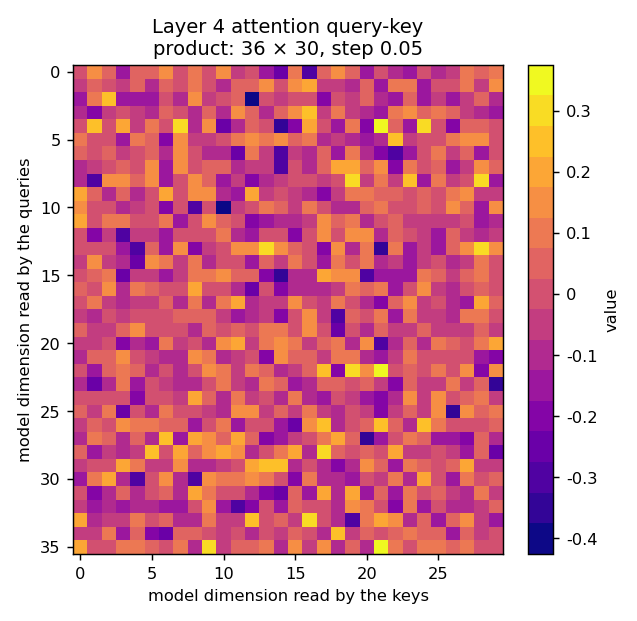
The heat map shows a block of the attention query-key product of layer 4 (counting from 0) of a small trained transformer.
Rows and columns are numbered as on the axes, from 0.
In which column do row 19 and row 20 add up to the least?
21
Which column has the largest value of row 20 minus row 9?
11
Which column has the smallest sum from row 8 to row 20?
3
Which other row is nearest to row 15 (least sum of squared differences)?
0
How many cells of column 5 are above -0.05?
22
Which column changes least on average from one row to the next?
25
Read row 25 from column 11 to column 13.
0.15 0.15 -0.05
